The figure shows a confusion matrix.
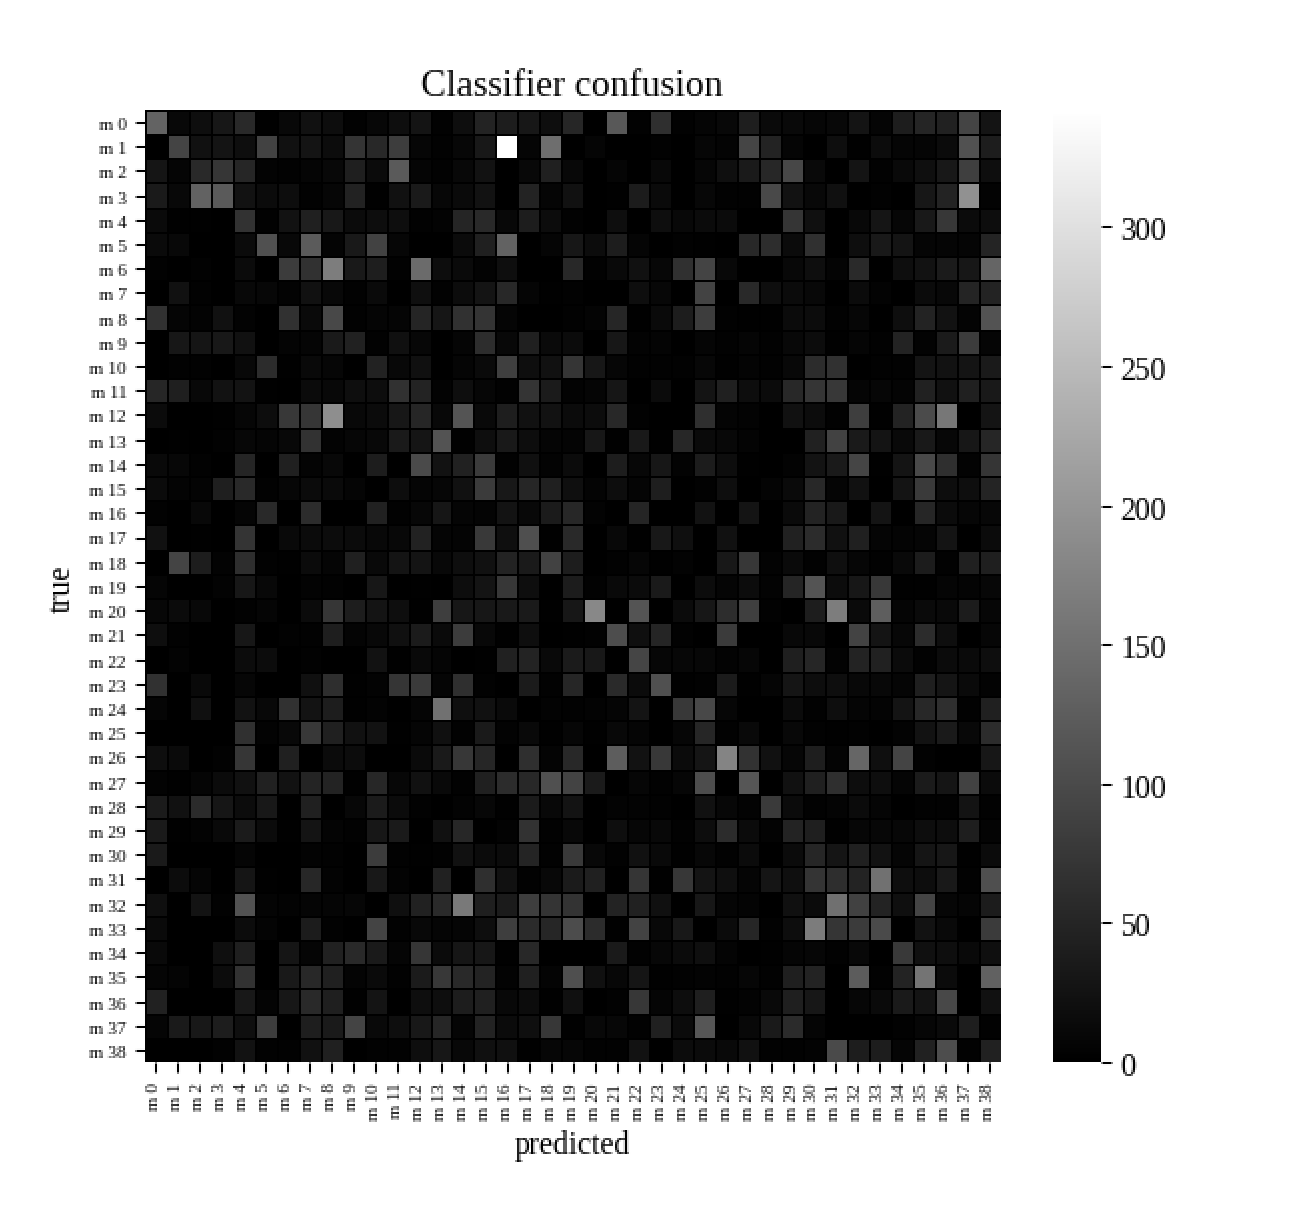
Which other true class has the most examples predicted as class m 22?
m 20
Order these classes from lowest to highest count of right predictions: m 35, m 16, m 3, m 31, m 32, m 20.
m 16, m 31, m 32, m 3, m 35, m 20
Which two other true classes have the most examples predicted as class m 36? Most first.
m 12, m 38
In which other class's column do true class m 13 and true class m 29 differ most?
m 31
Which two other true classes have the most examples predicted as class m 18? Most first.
m 1, m 27
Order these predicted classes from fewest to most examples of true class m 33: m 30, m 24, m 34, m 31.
m 34, m 24, m 31, m 30
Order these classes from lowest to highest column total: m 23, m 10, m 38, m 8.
m 23, m 10, m 8, m 38
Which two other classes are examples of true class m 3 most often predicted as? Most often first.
m 37, m 2
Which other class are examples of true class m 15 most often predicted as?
m 35
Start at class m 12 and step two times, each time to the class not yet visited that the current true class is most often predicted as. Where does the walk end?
m 38
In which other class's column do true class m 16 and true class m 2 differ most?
m 11
